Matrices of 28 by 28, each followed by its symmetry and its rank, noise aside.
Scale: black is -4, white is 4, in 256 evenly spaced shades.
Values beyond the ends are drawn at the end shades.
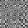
no symmetry, rank two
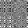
no symmetry, rank one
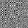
antisymmetric, rank two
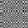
no symmetry, rank one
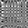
no symmetry, rank two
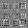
antisymmetric, rank two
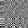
no symmetry, rank one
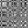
symmetric, rank one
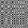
no symmetry, rank two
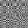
no symmetry, rank two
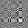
symmetric, rank one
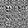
antisymmetric, rank two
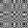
symmetric, rank one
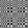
symmetric, rank one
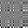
no symmetry, rank one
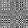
symmetric, rank one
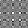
symmetric, rank one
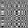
no symmetry, rank one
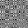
no symmetry, rank two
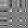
symmetric, rank one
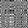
no symmetry, rank two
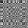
symmetric, rank one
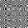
no symmetry, rank two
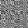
antisymmetric, rank two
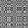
antisymmetric, rank two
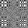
symmetric, rank one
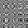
no symmetry, rank two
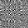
antisymmetric, rank two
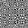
antisymmetric, rank two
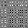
symmetric, rank one
